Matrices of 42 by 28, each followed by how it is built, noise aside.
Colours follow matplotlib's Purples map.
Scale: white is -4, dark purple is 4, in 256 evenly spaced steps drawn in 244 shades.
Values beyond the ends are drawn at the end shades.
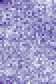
smooth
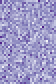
repeating rows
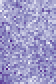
smooth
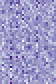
uneven columns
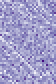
Toeplitz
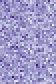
repeating rows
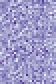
repeating rows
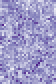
smooth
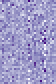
uneven columns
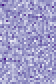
noise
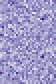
repeating rows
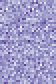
repeating columns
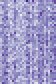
blocks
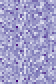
repeating rows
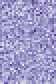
noise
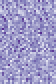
repeating columns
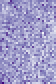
smooth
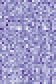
blocks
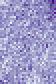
smooth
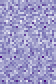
repeating columns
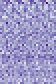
repeating columns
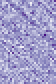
Toeplitz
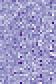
uneven columns
